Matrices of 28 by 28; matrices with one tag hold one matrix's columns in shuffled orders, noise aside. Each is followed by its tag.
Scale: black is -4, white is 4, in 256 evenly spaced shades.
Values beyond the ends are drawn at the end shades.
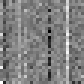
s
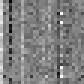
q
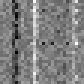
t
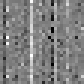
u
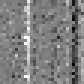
u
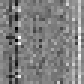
u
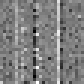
s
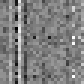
u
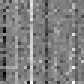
s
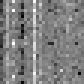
t
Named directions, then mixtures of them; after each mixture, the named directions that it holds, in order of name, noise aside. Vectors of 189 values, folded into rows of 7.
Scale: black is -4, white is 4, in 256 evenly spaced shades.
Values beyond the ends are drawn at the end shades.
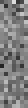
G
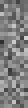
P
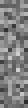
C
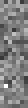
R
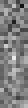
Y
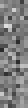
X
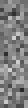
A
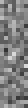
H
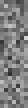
P, X.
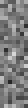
H.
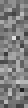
A, C.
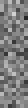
P, R, X.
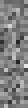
H, P, X.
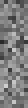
P, R, Y.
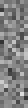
P.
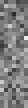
A, P, X.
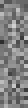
H, P.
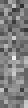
A, Y.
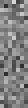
C, G.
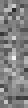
A, H, Y.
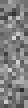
A.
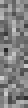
H.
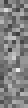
C, Y.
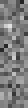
A, G, X.
